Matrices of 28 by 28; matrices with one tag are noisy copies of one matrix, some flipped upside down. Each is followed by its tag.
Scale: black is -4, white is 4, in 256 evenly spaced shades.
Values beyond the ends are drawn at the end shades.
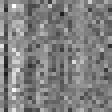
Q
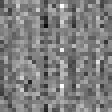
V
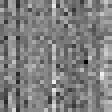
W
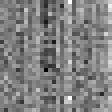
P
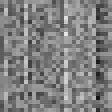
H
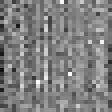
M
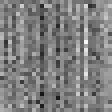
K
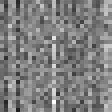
W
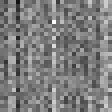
W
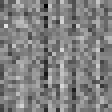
V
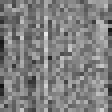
M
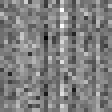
V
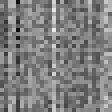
W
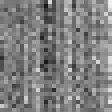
P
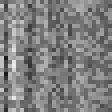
Q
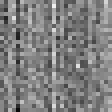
W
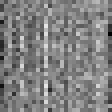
M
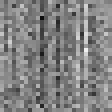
K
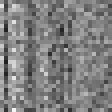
Q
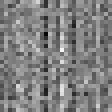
V
